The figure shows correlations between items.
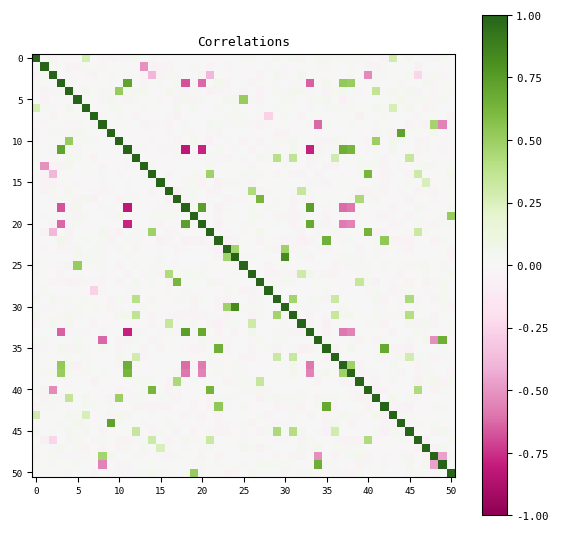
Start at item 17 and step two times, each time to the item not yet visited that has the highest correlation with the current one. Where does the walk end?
39
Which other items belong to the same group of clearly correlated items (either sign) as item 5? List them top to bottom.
25
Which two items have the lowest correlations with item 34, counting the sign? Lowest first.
8, 48
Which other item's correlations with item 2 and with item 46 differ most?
40
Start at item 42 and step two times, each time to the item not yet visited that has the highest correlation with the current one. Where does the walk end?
22
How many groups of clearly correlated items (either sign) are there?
16
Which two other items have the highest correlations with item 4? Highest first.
10, 41
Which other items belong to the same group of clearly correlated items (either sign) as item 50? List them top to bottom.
19
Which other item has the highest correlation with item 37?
11
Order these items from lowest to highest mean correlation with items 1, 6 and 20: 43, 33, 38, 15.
38, 15, 43, 33
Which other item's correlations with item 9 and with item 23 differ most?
44
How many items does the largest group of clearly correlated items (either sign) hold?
7
